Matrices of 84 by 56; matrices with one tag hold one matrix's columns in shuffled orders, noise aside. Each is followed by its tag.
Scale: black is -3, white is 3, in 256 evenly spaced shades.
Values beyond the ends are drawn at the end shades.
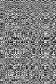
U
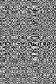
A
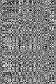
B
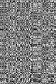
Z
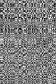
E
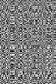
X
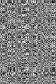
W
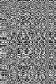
U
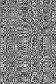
B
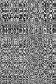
E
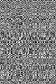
U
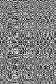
U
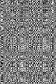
B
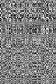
E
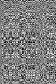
U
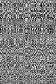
E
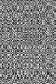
X
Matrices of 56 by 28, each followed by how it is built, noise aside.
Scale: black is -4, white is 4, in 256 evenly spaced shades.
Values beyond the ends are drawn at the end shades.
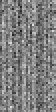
blocks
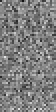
repeating columns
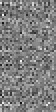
low rank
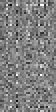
low rank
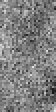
smooth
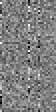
uneven columns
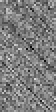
Toeplitz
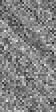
Toeplitz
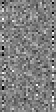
uneven columns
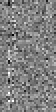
uneven columns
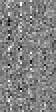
uneven columns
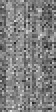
blocks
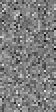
uneven columns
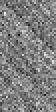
Toeplitz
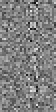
low rank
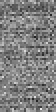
blocks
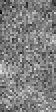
smooth
